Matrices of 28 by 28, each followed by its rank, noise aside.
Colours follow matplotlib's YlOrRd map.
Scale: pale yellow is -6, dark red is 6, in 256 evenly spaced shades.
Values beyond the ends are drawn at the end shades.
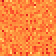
five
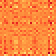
three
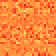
six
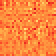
four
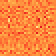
three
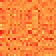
three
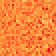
seven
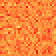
six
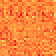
five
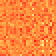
four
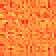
six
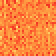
six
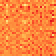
five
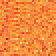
six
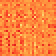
three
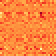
three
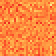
seven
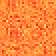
five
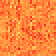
five
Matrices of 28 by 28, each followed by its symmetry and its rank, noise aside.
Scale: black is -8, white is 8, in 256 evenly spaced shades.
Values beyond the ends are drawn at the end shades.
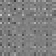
antisymmetric, rank two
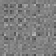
symmetric, rank three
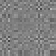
symmetric, rank two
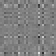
no symmetry, rank one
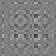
symmetric, rank two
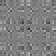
symmetric, rank two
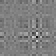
symmetric, rank one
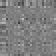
antisymmetric, rank two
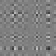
symmetric, rank one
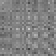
symmetric, rank two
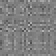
antisymmetric, rank two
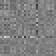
antisymmetric, rank two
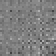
symmetric, rank two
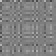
symmetric, rank one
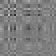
symmetric, rank one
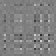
symmetric, rank one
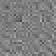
symmetric, rank three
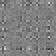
no symmetry, rank two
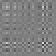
symmetric, rank one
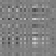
no symmetry, rank one
